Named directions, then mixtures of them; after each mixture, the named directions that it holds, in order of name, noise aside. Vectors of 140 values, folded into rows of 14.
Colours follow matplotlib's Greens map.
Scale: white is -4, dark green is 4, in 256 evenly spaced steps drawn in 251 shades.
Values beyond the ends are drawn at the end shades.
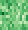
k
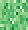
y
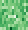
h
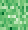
h, k.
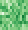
k.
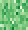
y.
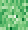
h.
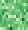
h.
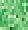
h.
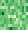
h, k.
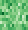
k.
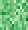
k, y.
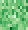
h, y.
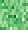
h.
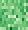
h.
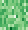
h.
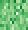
y.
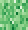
y.
